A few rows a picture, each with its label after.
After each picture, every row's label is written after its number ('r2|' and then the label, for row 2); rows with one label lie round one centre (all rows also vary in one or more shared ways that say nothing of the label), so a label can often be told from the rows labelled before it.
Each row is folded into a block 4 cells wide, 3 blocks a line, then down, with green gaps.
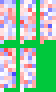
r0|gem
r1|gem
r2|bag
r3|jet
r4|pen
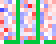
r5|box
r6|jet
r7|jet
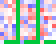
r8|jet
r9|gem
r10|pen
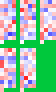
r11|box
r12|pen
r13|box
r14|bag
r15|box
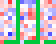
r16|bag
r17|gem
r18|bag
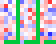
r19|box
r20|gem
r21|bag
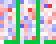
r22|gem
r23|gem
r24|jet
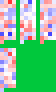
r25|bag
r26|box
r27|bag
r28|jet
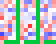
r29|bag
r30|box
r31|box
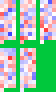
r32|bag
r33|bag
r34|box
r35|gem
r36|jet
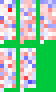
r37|gem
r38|bag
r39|gem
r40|gem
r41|box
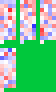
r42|gem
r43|jet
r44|pen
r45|box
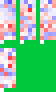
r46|box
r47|gem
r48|box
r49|gem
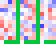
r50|box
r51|jet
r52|gem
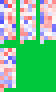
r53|jet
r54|pen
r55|jet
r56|bag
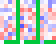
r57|box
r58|gem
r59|gem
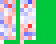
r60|jet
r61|box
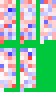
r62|bag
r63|bag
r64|pen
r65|gem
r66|gem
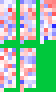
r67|gem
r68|gem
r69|jet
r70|pen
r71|bag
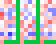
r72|bag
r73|box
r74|bag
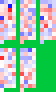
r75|gem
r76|bag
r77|gem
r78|pen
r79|box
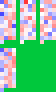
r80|jet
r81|pen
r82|pen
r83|jet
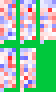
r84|pen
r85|gem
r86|gem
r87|gem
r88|box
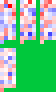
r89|jet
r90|bag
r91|bag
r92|bag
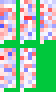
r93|gem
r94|pen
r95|gem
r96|pen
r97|pen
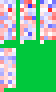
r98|gem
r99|pen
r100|gem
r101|bag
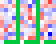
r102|box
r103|gem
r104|bag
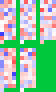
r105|bag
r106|pen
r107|pen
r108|jet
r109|pen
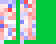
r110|gem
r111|jet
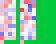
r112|bag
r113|pen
